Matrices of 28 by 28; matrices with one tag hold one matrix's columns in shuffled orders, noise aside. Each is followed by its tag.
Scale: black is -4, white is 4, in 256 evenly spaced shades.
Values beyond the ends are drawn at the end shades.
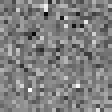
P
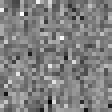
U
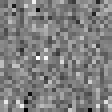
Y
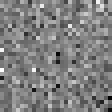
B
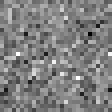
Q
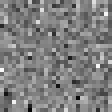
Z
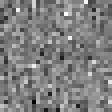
U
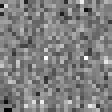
Y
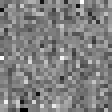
Y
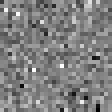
Z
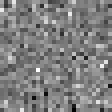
Z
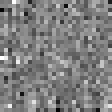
Y
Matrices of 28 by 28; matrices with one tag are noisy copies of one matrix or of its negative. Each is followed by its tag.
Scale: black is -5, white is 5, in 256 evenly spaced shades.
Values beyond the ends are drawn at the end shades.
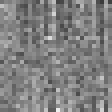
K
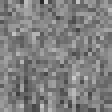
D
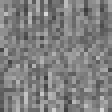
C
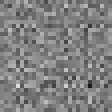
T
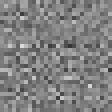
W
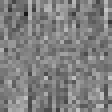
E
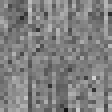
E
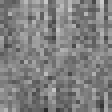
K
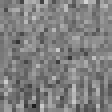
D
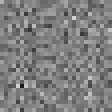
T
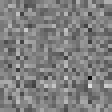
T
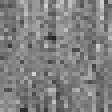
K
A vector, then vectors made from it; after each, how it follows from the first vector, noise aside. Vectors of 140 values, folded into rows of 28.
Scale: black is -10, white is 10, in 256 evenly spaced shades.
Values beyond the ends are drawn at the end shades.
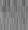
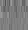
partly zeroed.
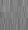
negated, shrunk.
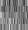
scaled up.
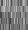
negated, scaled up.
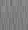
negated, shrunk.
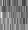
scaled up.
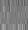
reversed, negated, partly zeroed.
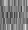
wrapped around, negated, scaled up.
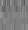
partly zeroed.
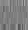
reversed, partly zeroed.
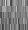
negated, scaled up.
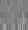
reversed, negated, partly zeroed.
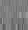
reversed, partly zeroed.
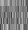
wrapped around, negated, scaled up.
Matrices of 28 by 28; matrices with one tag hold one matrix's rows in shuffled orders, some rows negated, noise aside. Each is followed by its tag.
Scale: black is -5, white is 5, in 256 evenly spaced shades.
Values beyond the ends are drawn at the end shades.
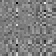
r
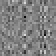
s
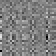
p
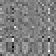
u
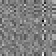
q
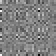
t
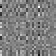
t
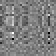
u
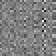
q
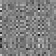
t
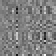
r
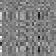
t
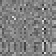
q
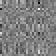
t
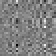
r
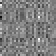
t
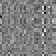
q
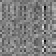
q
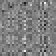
s
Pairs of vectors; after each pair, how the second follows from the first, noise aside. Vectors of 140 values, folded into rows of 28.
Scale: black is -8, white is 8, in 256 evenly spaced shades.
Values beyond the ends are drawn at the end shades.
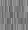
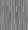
reversed, shrunk.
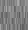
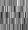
scaled up.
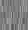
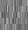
wrapped around, negated.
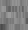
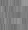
reversed, negated, shrunk.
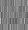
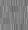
reversed, shrunk.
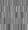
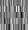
scaled up.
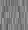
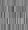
shuffled.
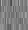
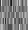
scaled up.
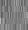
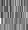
scaled up.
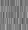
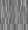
shuffled.
